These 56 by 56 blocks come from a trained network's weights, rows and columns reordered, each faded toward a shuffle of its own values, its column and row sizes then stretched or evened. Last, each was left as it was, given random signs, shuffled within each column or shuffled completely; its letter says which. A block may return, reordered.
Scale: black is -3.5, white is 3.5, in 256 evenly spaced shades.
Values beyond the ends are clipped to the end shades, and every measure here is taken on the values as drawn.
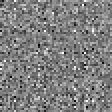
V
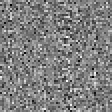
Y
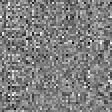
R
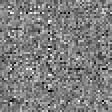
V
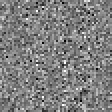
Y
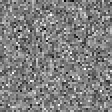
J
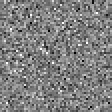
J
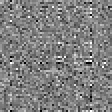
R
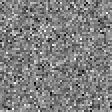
J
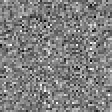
R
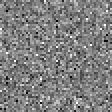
Y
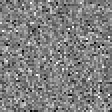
J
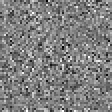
V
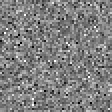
J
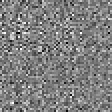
R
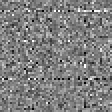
V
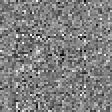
R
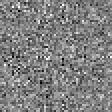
V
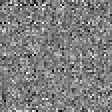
V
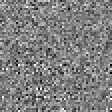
V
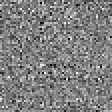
V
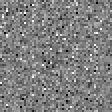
Y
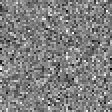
Y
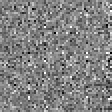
V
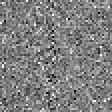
Y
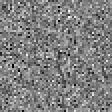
Y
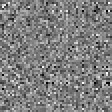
V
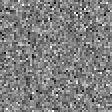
J
